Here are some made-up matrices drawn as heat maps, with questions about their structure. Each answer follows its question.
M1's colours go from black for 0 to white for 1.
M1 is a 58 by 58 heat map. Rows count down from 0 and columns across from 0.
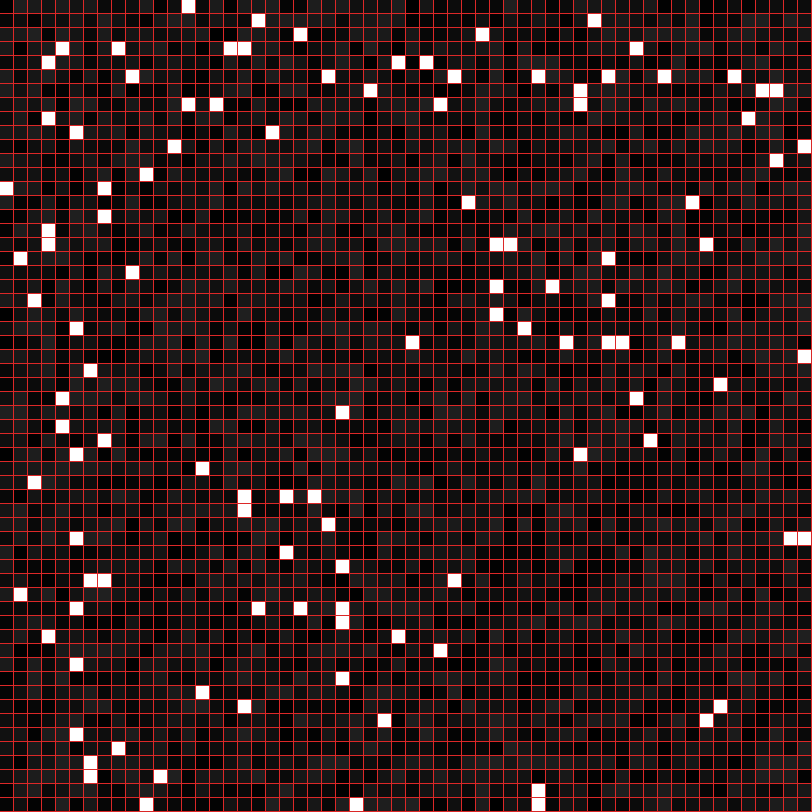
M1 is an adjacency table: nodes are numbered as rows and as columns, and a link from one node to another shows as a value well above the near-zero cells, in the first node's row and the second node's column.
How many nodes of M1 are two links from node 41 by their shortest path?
7
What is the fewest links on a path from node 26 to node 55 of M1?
2
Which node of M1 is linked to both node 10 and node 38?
node 57
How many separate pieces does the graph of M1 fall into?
3
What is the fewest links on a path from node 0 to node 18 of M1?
7
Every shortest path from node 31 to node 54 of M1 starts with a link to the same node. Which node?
node 7
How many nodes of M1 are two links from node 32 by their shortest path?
8
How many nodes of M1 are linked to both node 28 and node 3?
2
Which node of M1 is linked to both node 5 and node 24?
node 43
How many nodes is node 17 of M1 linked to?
4
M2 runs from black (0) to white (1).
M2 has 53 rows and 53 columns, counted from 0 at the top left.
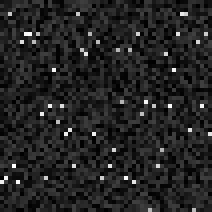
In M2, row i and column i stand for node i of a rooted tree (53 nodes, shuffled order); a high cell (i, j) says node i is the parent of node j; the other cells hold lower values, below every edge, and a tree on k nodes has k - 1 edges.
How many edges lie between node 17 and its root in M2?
3
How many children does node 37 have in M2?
2
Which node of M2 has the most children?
8
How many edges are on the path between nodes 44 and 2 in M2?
9
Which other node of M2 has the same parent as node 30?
36
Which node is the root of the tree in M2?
26
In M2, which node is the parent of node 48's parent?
33
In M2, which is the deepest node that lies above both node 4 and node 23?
45
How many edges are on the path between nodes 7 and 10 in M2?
2
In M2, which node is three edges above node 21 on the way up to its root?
32
